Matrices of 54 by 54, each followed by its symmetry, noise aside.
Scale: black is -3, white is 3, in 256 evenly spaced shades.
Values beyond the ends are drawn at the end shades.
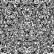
mirrored left to right.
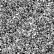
symmetric.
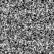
mirrored top to bottom.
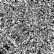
symmetric across the other diagonal.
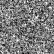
symmetric across the other diagonal.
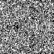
mirrored top to bottom.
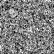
symmetric.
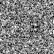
mirrored top to bottom.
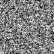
no symmetry.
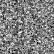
mirrored top to bottom.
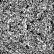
mirrored top to bottom.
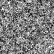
symmetric.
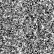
mirrored top to bottom.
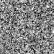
symmetric across the other diagonal.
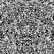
mirrored left to right.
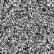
symmetric across the other diagonal.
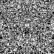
mirrored left to right.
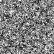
symmetric.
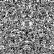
mirrored left to right.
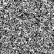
no symmetry.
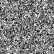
same after a half turn.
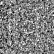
mirrored top to bottom.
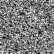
symmetric across the other diagonal.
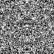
mirrored left to right.
